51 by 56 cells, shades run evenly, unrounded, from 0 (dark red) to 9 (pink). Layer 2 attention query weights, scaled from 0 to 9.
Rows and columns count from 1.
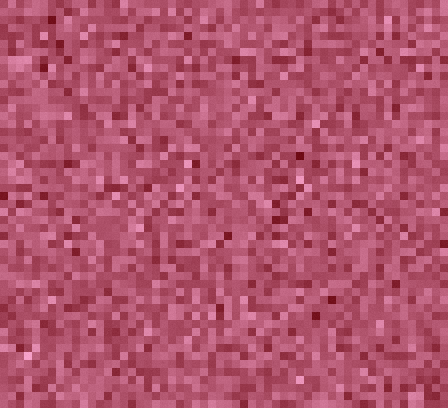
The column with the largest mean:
4
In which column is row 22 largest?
2
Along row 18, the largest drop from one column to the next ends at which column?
17
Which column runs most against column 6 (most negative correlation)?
48
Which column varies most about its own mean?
38
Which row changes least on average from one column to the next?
35
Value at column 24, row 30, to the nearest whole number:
6
